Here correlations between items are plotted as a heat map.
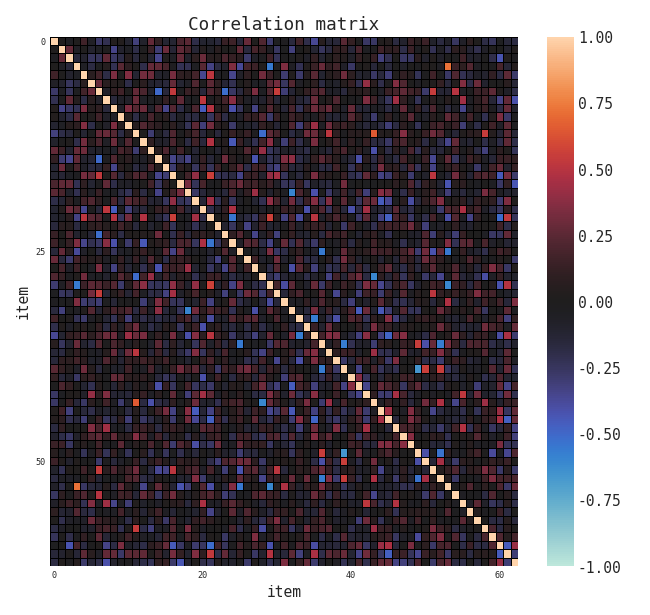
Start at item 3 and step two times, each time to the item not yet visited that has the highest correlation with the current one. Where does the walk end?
31
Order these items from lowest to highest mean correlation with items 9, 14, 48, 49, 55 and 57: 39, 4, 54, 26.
39, 4, 54, 26
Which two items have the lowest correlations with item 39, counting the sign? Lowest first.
49, 36
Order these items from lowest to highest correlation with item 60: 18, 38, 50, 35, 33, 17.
35, 17, 38, 18, 50, 33
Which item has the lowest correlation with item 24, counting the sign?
21
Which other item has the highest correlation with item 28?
13
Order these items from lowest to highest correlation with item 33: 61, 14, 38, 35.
35, 38, 61, 14
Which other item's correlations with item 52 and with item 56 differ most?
36
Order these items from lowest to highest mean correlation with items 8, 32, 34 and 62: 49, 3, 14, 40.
3, 49, 40, 14
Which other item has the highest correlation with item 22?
48
